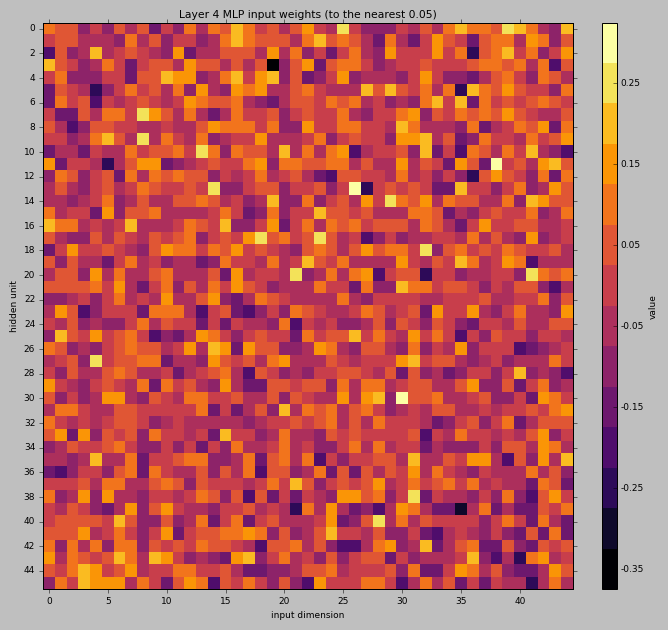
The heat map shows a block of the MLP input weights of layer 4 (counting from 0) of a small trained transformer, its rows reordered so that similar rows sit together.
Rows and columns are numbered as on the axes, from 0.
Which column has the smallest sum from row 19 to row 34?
32
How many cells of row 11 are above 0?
23
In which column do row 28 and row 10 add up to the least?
44
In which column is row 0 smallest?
9
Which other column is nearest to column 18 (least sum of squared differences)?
38
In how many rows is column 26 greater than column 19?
18
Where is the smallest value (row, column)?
3, 19
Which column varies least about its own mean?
34
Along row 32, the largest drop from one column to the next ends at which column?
40
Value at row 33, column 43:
-0.1
